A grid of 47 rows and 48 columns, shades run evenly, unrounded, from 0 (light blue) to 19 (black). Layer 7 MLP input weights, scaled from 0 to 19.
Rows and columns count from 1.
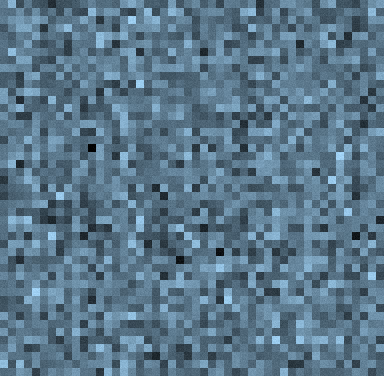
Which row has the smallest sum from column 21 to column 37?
34
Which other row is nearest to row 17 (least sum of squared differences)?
20
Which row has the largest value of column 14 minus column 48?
29
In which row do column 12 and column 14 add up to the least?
2
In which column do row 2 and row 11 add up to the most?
17
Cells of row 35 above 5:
42
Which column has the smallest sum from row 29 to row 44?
39
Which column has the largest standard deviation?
3
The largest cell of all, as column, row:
12, 19
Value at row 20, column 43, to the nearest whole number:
0
